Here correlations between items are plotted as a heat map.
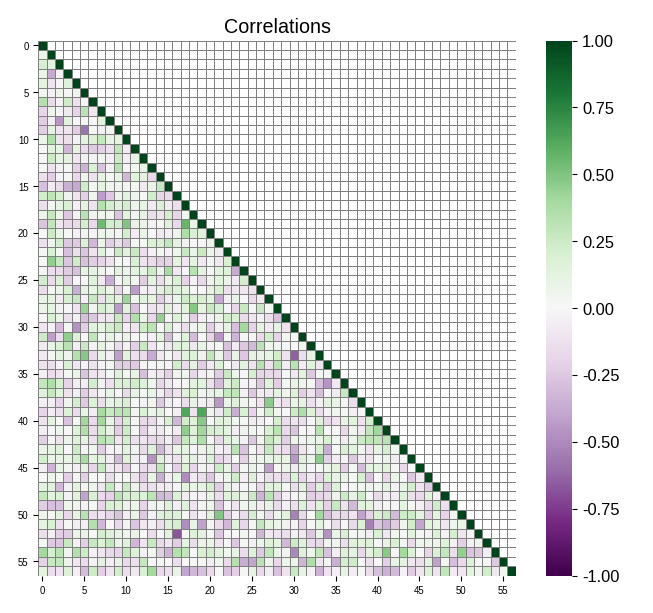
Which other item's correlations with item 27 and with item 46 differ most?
17
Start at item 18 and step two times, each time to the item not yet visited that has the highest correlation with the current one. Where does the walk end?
5
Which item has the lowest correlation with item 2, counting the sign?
8
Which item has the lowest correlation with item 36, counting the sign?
34
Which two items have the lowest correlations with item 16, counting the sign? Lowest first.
52, 7
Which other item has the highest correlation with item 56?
13
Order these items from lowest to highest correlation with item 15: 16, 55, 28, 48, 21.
48, 16, 55, 28, 21
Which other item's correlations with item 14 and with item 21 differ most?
31
